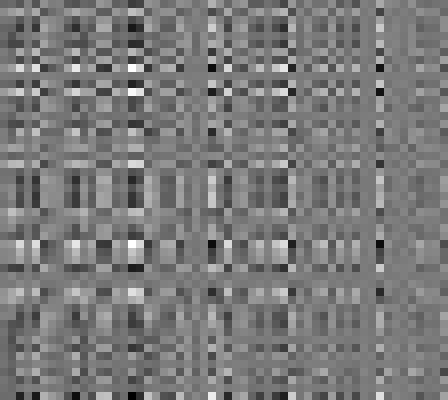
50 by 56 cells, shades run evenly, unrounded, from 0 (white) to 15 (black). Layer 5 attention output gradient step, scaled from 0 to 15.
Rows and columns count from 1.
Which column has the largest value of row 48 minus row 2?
17
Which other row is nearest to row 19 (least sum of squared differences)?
38
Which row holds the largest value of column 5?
50
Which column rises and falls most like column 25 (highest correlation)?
11
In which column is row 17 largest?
27
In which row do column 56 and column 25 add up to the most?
47
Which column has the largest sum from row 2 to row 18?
2
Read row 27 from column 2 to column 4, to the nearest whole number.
4 5 7
